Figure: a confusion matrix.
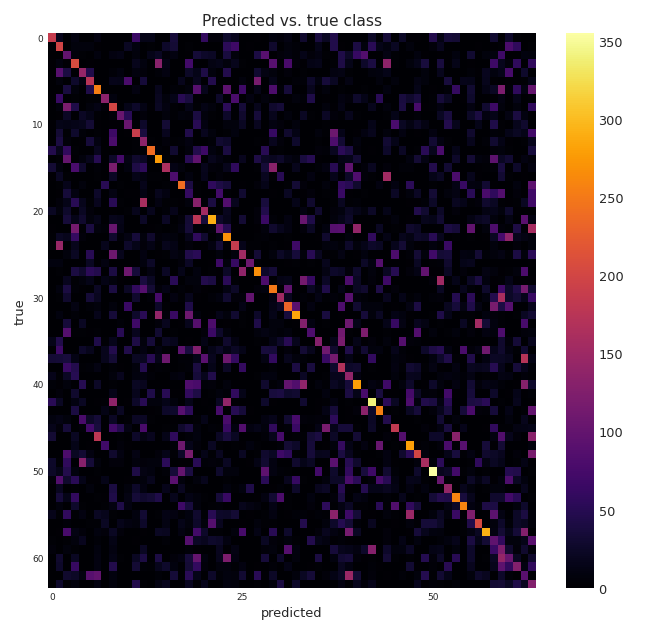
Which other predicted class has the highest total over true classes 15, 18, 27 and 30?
59
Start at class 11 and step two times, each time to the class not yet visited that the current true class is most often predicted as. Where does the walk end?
62
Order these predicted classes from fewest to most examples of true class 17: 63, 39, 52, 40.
52, 40, 39, 63
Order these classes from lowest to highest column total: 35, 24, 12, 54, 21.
35, 54, 24, 21, 12
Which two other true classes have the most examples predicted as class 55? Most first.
22, 43
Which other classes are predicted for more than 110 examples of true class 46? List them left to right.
6, 53, 63
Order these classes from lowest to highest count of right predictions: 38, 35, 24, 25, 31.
35, 25, 38, 24, 31
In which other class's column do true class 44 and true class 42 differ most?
8
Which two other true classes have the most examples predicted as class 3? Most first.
22, 15
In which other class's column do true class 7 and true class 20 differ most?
24
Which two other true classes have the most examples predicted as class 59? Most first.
30, 60
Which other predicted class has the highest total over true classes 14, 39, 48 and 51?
2
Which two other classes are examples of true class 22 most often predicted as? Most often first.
63, 40
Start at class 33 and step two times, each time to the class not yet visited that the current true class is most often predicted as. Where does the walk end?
21
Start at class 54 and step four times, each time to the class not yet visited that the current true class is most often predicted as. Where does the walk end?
12
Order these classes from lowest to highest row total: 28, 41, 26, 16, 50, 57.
26, 16, 41, 28, 57, 50
